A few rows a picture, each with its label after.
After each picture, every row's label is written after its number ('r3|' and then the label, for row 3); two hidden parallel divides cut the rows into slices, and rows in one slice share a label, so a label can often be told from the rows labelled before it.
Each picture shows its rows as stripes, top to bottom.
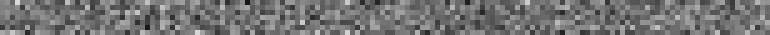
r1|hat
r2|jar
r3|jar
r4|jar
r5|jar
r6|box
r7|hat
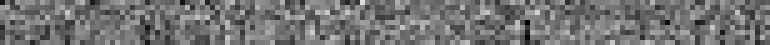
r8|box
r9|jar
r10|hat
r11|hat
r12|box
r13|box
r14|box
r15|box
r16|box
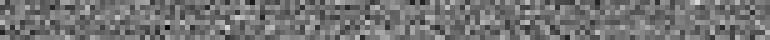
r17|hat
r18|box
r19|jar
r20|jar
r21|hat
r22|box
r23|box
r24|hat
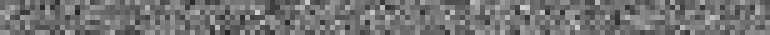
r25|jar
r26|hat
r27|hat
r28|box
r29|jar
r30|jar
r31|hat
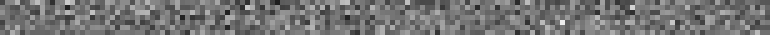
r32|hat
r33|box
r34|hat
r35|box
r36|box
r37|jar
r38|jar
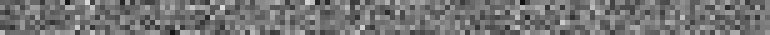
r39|box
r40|hat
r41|jar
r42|box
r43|jar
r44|box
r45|hat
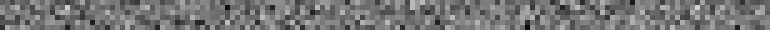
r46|jar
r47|hat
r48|hat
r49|jar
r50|box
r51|box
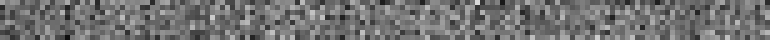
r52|hat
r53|box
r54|box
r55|box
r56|jar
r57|jar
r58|box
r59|box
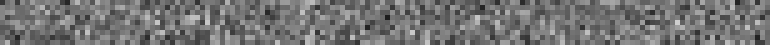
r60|box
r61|jar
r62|hat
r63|hat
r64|hat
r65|jar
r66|box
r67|box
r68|box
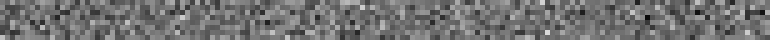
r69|hat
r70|jar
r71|box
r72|jar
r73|jar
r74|jar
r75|box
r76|jar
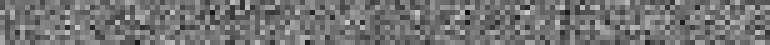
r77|jar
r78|box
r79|hat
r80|jar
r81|hat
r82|box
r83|hat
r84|jar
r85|hat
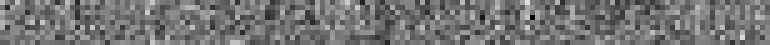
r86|hat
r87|hat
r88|hat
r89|hat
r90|jar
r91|hat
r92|jar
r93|jar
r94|jar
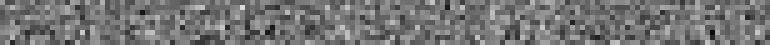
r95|jar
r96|hat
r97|jar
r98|jar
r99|jar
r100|hat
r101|hat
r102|hat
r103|box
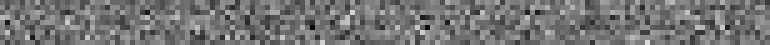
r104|jar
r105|jar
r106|box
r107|hat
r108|hat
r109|hat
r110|box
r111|box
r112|jar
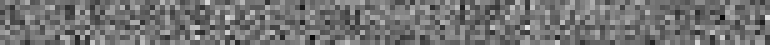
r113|jar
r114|box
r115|box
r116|box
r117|box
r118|hat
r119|box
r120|hat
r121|hat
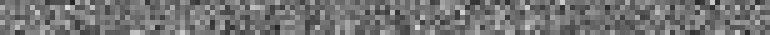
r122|box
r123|hat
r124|jar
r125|jar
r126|hat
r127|hat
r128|jar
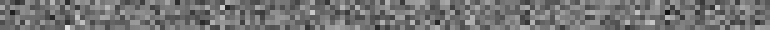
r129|box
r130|hat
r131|box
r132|jar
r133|box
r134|hat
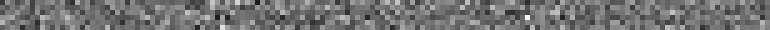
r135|box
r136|jar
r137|jar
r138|hat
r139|jar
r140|jar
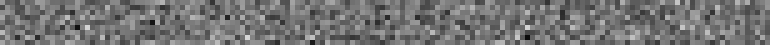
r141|jar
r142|jar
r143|jar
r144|hat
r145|jar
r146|jar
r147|jar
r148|box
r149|hat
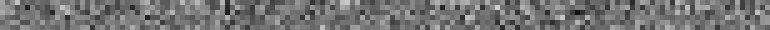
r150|hat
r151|hat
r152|hat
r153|box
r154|jar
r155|jar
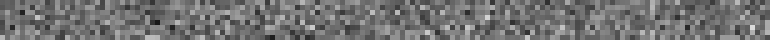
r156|jar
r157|jar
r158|jar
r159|jar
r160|jar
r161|box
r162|box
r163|hat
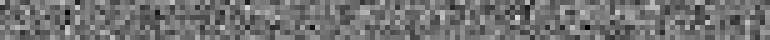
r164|hat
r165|box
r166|box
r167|box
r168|box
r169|hat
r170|jar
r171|jar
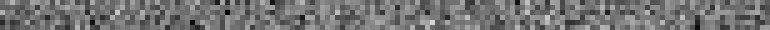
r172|hat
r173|jar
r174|hat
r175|box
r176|box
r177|box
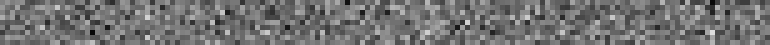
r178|jar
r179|hat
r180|hat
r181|hat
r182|box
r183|jar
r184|box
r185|jar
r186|jar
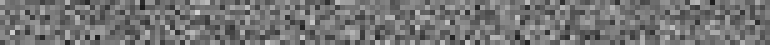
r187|hat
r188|box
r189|hat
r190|box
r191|box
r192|jar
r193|hat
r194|hat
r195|box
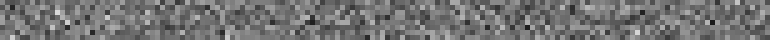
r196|jar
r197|box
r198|jar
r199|hat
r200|hat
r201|box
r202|jar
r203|jar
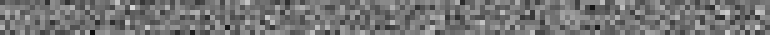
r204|box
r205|jar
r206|hat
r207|box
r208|jar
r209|hat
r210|box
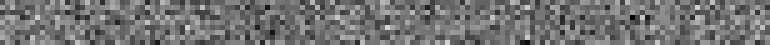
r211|box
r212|hat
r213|box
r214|hat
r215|hat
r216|jar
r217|hat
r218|hat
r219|box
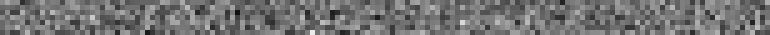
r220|jar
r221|jar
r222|jar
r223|hat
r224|hat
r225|hat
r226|box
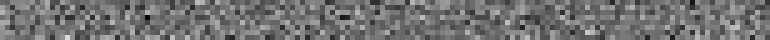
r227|jar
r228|jar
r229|hat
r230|box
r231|jar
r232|jar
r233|jar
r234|hat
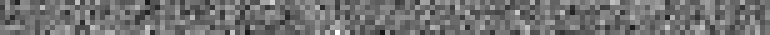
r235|box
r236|jar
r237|box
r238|box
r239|jar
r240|hat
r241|hat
